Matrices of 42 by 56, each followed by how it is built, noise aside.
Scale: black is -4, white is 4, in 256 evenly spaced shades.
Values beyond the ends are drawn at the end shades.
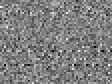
uneven rows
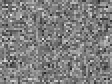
blocks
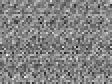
repeating columns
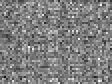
blocks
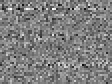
uneven rows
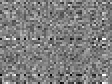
low rank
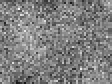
smooth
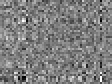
low rank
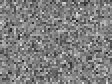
noise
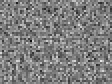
repeating columns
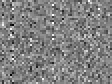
uneven columns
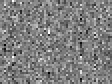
uneven columns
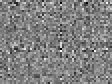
low rank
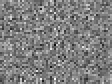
low rank
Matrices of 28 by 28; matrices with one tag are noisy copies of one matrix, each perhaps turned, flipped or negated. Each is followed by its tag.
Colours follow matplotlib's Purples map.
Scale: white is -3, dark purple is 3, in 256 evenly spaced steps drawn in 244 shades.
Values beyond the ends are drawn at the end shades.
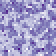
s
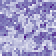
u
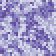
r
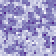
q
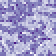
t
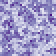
s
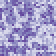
q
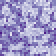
q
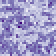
t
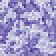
r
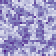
r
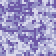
t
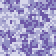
q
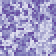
u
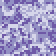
u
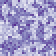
r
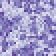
r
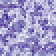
s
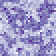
r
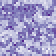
u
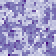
q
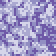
q
